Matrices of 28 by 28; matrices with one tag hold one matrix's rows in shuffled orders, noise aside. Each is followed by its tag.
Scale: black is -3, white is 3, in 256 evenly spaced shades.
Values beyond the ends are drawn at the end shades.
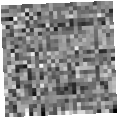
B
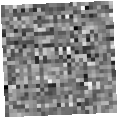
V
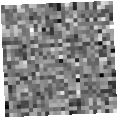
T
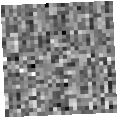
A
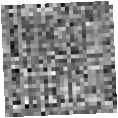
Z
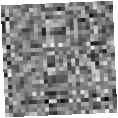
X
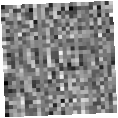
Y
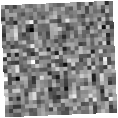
A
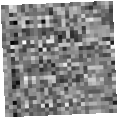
Z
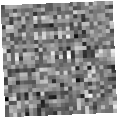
V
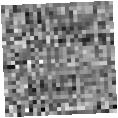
B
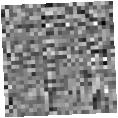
X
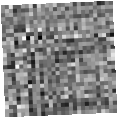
B
